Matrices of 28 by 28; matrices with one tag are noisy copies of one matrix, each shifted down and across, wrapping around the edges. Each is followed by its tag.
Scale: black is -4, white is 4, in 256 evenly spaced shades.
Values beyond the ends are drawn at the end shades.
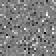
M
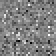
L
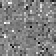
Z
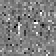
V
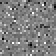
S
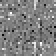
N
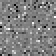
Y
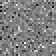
M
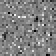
S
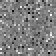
M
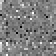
N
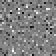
M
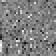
V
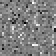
Z
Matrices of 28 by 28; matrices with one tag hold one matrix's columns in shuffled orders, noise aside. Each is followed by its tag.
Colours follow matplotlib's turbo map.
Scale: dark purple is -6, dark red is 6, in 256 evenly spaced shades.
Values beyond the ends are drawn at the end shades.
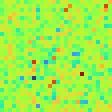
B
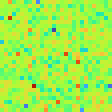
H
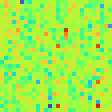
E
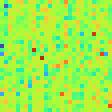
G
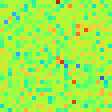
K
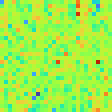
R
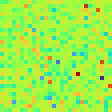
B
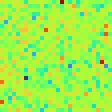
K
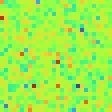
H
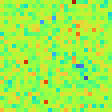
K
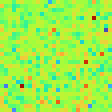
H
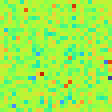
B
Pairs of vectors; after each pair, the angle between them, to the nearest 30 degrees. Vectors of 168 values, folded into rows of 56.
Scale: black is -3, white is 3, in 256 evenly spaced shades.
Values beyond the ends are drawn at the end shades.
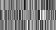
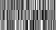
120 degrees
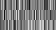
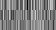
60 degrees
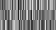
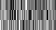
90 degrees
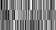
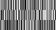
90 degrees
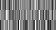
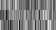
150 degrees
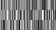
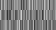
120 degrees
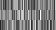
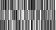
30 degrees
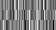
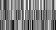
90 degrees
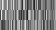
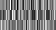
90 degrees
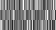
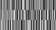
60 degrees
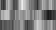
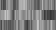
30 degrees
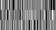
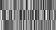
90 degrees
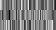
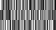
30 degrees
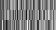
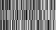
30 degrees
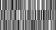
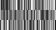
90 degrees
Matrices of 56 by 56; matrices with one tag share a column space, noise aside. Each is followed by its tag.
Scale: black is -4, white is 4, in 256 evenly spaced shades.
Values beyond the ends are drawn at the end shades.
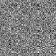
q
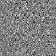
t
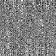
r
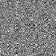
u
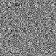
q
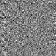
t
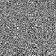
u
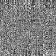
r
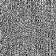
r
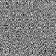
u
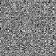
q
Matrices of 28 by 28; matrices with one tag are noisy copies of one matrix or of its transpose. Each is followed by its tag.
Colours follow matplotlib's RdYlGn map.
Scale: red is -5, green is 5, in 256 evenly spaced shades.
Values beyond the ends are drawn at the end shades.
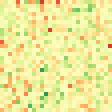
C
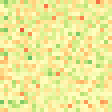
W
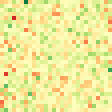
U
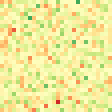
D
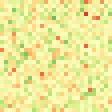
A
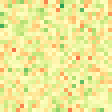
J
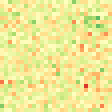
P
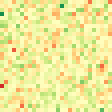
J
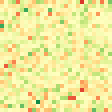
U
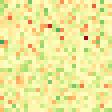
W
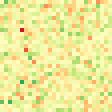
W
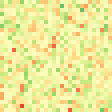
J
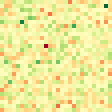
J
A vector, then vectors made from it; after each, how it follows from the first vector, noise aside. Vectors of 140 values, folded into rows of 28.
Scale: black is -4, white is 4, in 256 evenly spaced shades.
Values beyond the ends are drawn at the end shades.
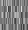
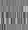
wrapped around, partly zeroed.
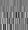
wrapped around, partly zeroed.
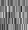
sign-scrambled.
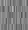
reversed, negated, shrunk.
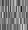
sign-scrambled.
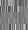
wrapped around, partly zeroed.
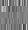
wrapped around, partly zeroed.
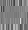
wrapped around, partly zeroed.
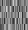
wrapped around, negated.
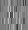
wrapped around, partly zeroed.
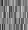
sign-scrambled.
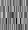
reversed, negated.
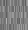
reversed, shrunk.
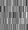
wrapped around, partly zeroed.
